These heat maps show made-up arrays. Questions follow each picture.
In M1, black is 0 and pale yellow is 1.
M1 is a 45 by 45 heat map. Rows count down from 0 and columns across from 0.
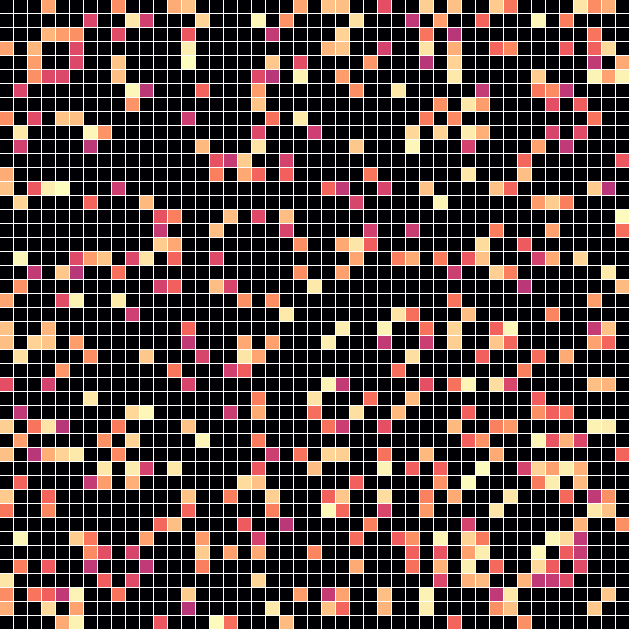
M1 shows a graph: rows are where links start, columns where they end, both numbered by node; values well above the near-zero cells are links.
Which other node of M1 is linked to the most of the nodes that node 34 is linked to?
node 18
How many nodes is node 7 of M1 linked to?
7
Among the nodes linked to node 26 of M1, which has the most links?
node 4
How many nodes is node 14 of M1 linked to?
8
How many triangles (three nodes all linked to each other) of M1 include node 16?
7
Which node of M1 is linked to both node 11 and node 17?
node 37
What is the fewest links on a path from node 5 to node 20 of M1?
2
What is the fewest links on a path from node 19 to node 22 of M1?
4
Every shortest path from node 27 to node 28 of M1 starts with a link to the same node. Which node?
node 33
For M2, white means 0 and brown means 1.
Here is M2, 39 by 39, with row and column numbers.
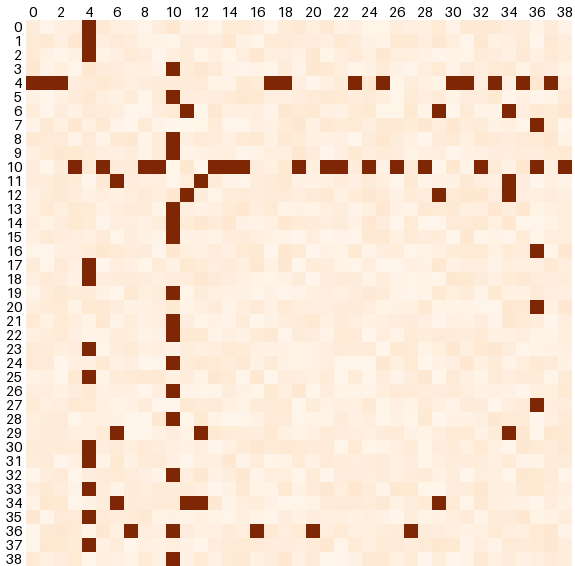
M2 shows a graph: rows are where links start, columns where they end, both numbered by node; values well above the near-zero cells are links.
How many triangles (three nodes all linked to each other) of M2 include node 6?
2
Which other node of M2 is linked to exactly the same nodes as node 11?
node 29
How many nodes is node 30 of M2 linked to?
1
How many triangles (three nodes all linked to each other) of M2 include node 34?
4
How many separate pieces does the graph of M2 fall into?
3
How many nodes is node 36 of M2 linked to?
5
